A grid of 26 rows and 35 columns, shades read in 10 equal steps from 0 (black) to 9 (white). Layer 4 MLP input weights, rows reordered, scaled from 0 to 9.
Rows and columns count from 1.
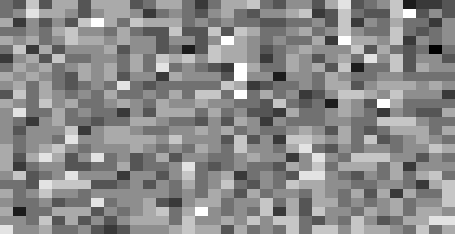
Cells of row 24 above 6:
4
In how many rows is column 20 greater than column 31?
5
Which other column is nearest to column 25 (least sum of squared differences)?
1
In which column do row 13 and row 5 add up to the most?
27
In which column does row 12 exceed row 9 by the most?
22
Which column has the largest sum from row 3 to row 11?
19
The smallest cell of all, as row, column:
6, 34
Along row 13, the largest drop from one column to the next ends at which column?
3
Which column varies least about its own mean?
11
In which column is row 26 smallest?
9
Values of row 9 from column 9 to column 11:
6 3 5
